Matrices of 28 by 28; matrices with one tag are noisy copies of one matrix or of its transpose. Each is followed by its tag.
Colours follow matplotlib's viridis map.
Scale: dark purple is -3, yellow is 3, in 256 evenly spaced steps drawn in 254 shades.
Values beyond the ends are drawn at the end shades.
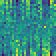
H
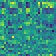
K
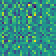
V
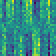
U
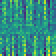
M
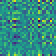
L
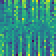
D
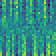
M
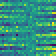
M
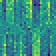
U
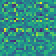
V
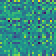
L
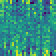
H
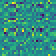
V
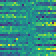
M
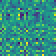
L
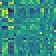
K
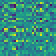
V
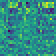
K
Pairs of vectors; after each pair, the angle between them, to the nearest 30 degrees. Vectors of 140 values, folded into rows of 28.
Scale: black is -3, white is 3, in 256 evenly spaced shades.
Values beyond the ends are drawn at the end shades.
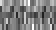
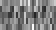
30 degrees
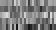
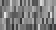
60 degrees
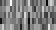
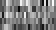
60 degrees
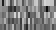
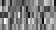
60 degrees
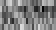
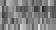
30 degrees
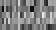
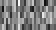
30 degrees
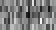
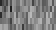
90 degrees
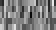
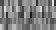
30 degrees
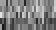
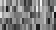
60 degrees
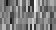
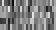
60 degrees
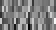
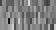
90 degrees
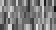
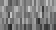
120 degrees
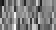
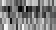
90 degrees
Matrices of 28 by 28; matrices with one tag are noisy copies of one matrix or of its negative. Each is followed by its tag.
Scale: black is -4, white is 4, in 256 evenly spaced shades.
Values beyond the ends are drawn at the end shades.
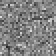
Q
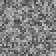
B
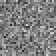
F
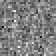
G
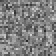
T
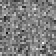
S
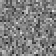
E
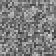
T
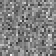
T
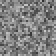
T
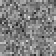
Q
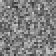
G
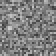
B
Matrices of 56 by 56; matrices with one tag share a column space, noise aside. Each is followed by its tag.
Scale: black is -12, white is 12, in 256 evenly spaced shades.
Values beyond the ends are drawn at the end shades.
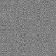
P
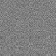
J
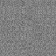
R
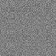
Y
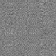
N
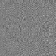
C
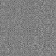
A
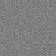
N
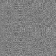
C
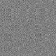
P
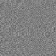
C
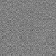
J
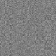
R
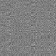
J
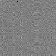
J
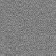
J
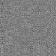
A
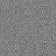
R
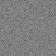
Y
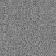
R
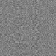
R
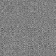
A
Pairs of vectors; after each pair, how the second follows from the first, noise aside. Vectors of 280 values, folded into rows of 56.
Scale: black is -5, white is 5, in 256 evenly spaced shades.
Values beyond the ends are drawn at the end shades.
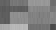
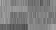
negated, shrunk.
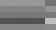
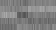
wrapped around, negated, shrunk.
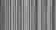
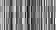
wrapped around, scaled up.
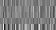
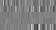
partly zeroed.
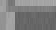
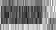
wrapped around, scaled up.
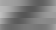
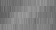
negated, shrunk.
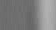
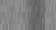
wrapped around, negated, shrunk.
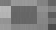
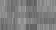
wrapped around, negated, shrunk.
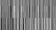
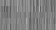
wrapped around, negated, shrunk.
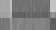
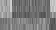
copied.
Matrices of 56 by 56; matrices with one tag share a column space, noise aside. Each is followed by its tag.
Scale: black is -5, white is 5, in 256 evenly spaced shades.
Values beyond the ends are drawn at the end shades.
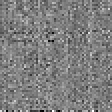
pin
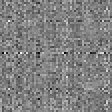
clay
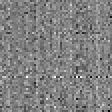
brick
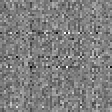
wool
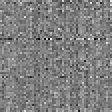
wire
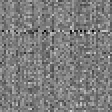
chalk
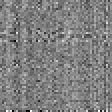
pin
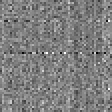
clay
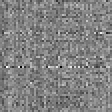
wool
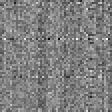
wire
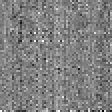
pin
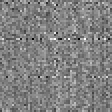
wire
